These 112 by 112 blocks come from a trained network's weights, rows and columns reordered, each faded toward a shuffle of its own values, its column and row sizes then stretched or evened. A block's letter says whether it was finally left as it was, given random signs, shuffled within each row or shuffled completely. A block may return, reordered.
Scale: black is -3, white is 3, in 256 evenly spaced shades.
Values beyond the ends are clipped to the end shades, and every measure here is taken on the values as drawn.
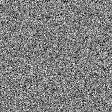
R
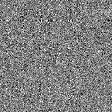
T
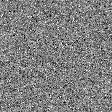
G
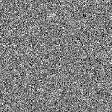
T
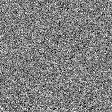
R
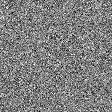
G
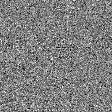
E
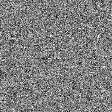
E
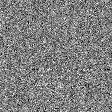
R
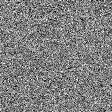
R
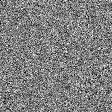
G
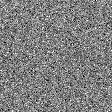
G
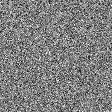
G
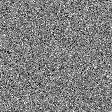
G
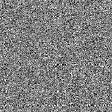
T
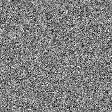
R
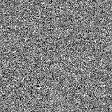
T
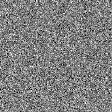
T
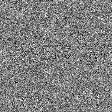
E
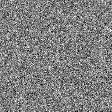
E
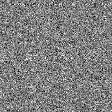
T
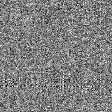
T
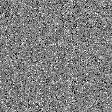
E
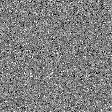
R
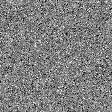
G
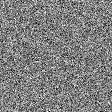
G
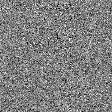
E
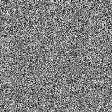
T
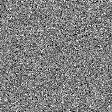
E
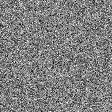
G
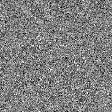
T
